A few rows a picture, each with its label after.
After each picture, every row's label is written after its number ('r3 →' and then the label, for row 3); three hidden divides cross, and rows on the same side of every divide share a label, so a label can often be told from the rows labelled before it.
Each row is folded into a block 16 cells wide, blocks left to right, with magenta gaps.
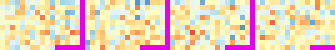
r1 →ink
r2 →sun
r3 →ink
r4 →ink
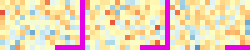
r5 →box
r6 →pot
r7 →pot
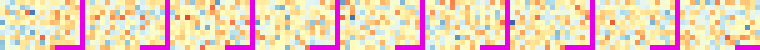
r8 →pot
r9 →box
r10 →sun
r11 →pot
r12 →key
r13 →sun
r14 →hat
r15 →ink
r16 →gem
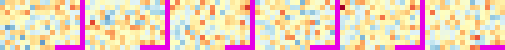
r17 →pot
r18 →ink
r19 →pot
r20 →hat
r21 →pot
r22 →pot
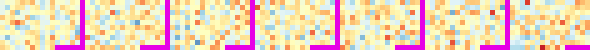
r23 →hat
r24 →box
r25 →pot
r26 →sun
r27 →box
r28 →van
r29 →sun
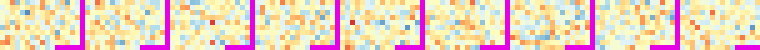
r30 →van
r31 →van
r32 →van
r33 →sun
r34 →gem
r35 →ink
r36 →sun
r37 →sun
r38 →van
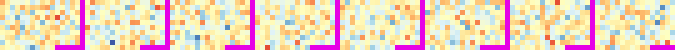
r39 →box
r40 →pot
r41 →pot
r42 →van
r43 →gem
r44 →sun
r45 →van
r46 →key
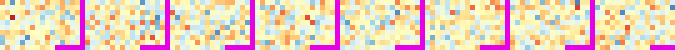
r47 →box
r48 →key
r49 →gem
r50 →hat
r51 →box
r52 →pot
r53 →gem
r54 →van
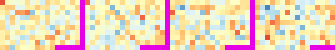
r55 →box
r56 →box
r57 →box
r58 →hat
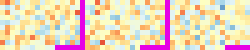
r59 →hat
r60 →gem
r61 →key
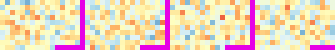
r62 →van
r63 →ink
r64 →gem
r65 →hat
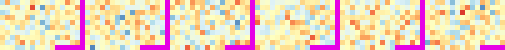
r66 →hat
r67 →hat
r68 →pot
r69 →van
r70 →van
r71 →ink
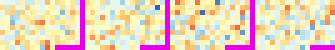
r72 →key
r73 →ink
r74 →pot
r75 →hat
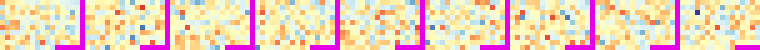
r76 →van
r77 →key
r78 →van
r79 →sun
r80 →ink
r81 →box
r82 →key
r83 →hat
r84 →hat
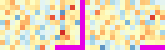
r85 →hat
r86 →gem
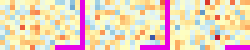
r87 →key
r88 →box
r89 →box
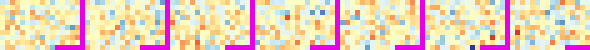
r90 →van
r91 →ink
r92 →van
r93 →ink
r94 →hat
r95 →van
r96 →gem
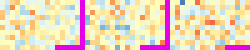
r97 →van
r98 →pot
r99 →sun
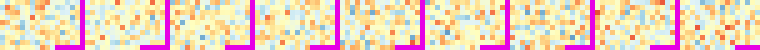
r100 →ink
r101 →pot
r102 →sun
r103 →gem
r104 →pot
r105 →hat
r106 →pot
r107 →box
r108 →van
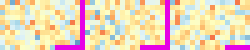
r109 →sun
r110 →box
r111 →sun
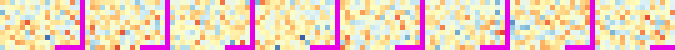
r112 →key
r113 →key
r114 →hat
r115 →key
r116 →box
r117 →ink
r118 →pot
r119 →key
